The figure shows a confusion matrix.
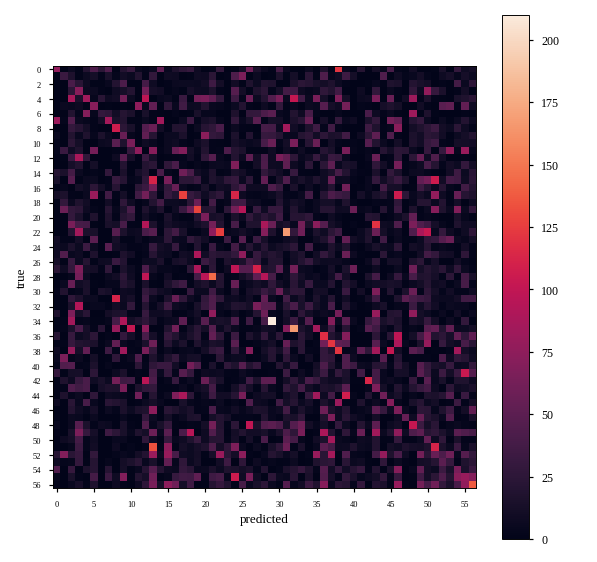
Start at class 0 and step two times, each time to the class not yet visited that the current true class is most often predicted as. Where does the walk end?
45
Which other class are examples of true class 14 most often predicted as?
17
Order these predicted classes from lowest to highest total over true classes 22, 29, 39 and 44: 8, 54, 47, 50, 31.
47, 54, 8, 50, 31
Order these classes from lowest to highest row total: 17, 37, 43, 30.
30, 43, 37, 17
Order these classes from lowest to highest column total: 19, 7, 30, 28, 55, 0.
0, 7, 30, 19, 55, 28
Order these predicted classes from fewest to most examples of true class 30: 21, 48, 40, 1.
40, 1, 21, 48
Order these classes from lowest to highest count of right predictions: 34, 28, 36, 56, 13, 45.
13, 34, 45, 28, 36, 56
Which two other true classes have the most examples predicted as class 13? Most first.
51, 15
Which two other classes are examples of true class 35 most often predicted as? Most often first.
32, 10
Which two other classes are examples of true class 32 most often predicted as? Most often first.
3, 27
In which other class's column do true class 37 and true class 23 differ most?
46
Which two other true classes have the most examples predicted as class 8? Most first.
31, 35
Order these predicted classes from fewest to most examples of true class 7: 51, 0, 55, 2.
51, 55, 2, 0
